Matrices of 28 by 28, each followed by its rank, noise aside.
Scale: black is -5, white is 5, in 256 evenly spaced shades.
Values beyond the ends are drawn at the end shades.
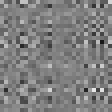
two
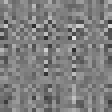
three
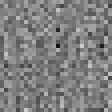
six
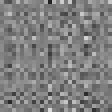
three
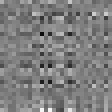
two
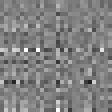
three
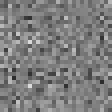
six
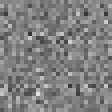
six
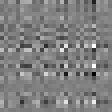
two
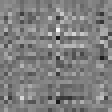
three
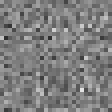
six
